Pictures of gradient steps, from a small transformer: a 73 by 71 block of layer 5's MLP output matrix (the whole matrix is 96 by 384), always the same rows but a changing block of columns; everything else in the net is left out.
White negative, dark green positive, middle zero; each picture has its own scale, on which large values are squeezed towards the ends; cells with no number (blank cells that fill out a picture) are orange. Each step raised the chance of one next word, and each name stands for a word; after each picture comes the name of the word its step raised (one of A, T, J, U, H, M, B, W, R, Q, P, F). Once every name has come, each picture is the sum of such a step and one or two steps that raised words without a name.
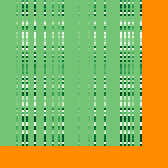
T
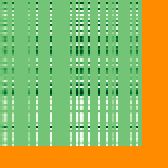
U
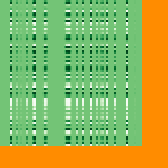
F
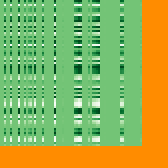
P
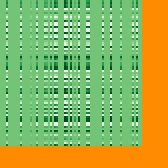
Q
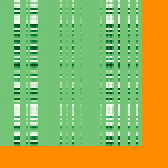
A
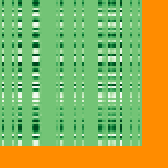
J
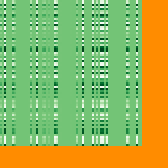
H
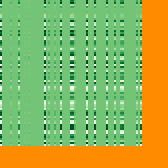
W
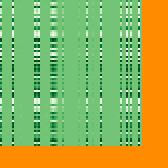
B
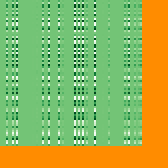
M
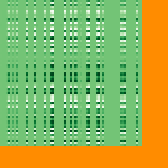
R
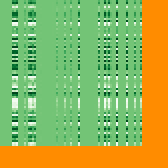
F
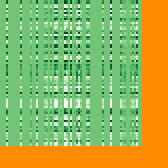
R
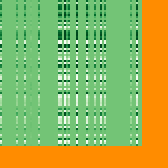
M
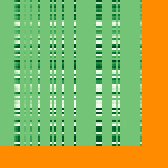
T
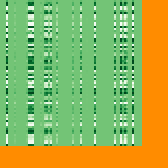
Q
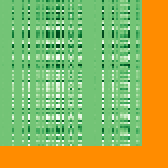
A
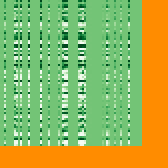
M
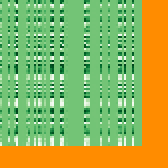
P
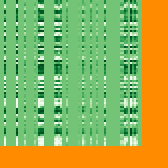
P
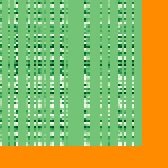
A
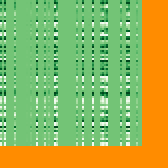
U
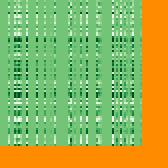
B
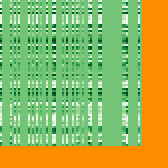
A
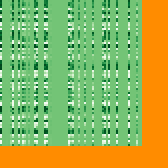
Q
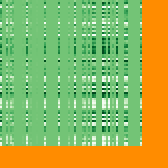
H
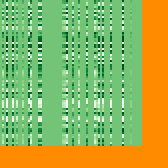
B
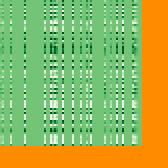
H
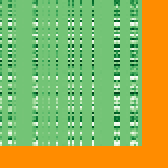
M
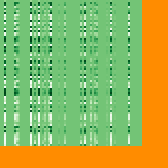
U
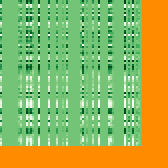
P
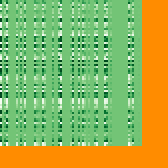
B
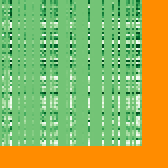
M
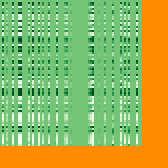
U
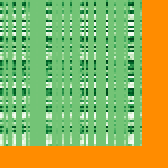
U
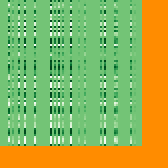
P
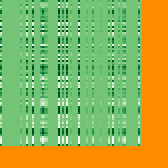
P
